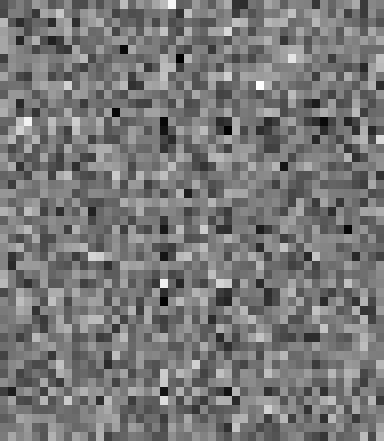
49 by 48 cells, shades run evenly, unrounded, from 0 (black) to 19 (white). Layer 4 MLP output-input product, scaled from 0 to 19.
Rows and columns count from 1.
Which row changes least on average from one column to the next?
39
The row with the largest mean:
4
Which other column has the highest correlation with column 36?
3
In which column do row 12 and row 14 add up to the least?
40
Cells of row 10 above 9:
25
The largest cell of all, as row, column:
10, 33
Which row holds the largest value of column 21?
32
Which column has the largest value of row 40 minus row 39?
36
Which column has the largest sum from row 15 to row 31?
23
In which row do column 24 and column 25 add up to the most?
41
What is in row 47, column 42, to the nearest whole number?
14
